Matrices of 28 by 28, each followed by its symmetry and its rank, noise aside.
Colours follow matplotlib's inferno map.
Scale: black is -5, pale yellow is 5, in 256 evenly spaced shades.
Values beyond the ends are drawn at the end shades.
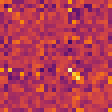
symmetric, rank four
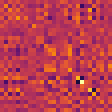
symmetric, rank three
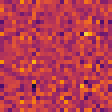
antisymmetric, rank four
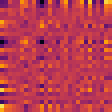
symmetric, rank two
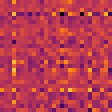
no symmetry, rank three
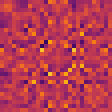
symmetric, rank four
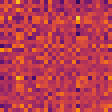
symmetric, rank three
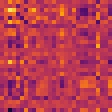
no symmetry, rank three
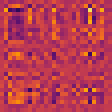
no symmetry, rank two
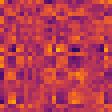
no symmetry, rank two
